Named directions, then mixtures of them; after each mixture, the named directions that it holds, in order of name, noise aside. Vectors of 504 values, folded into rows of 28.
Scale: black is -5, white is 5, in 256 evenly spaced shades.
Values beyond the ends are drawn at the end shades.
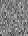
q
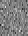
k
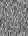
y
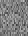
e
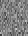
q.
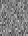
q.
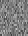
q.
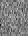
e, k, y.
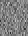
q, y.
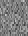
e.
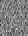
k, q, y.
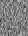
y.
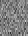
q, y.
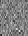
k, q.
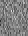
y.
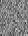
q.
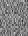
e, y.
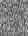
e, k, y.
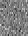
k.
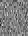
k, y.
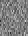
q, y.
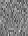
k, y.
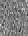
e, k.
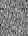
k.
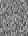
e.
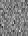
e, k, q.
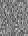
e, q, y.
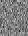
q, y.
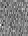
e, k, y.
